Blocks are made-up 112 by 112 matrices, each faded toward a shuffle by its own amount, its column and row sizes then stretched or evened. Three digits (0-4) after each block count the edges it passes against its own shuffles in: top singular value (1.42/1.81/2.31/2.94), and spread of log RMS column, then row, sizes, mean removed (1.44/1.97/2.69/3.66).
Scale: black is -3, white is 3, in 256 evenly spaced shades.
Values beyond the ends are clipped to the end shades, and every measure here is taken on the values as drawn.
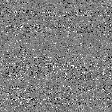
1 1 3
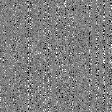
0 4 0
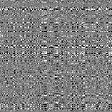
4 3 4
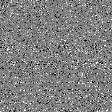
0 0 3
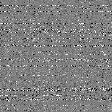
1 1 4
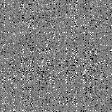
1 3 2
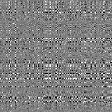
4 3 4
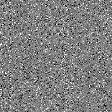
2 2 0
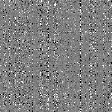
2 4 2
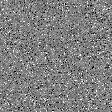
1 0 0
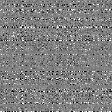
3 2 4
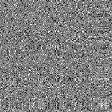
3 1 1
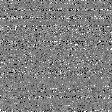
1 0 4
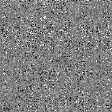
0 2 2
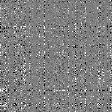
2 4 3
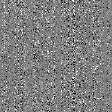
0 4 1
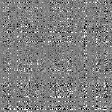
0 4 4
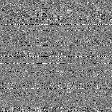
2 1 4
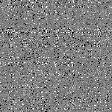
1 2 3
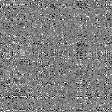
3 2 3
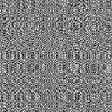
4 2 2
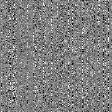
1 4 1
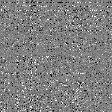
1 2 3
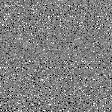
1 0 3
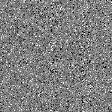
0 2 0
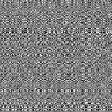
4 2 4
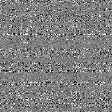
2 2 4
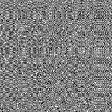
4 1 1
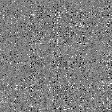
0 3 2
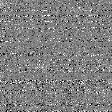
0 1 4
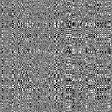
4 4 3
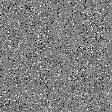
0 2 0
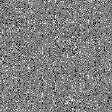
1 3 1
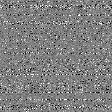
2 0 4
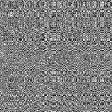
4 2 3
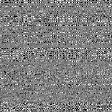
3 1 4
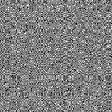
4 1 0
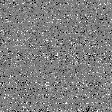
0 0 3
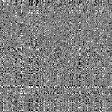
3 3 3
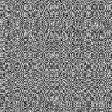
4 2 1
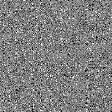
1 2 1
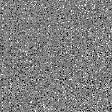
1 2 1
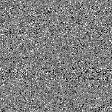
0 1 2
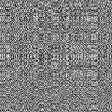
4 1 2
